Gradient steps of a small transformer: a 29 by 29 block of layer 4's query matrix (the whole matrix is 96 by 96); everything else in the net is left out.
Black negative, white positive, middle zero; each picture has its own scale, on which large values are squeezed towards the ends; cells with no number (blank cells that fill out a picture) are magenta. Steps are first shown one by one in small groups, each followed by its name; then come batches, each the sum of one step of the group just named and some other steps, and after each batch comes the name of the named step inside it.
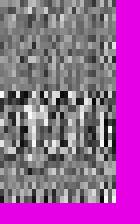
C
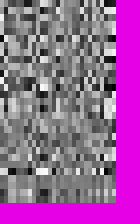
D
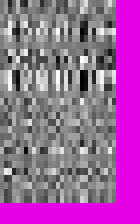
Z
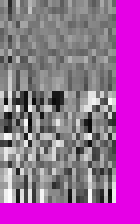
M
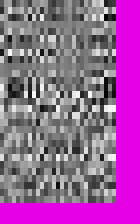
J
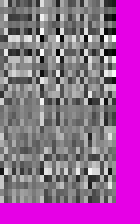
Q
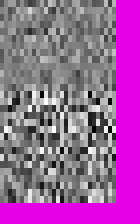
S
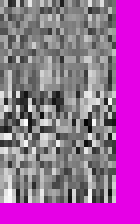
M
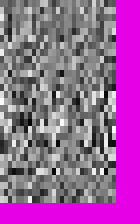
D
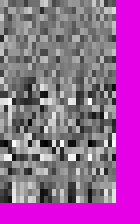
D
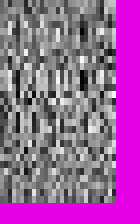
Z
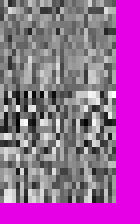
M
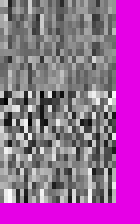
M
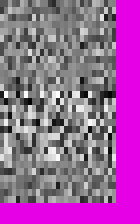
J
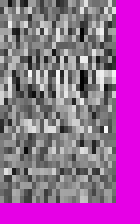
Z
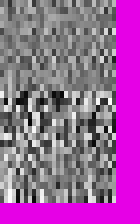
M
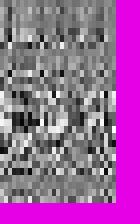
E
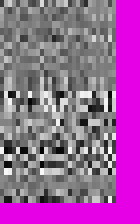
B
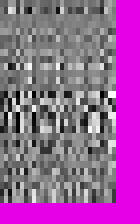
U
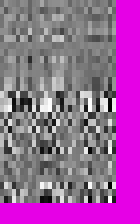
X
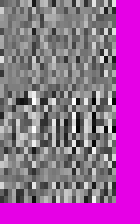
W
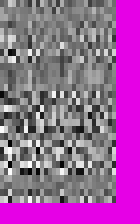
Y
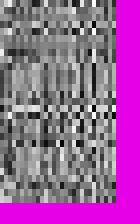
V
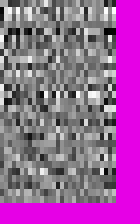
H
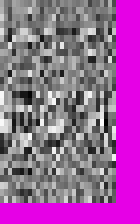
E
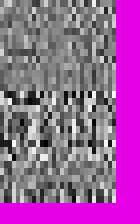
V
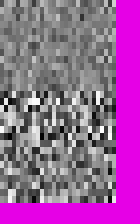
W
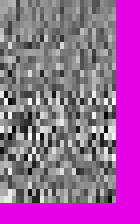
E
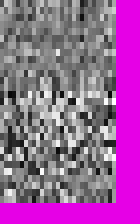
B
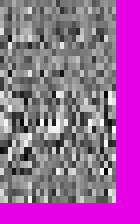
E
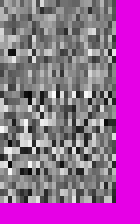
Y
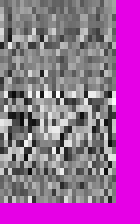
E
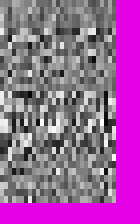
E
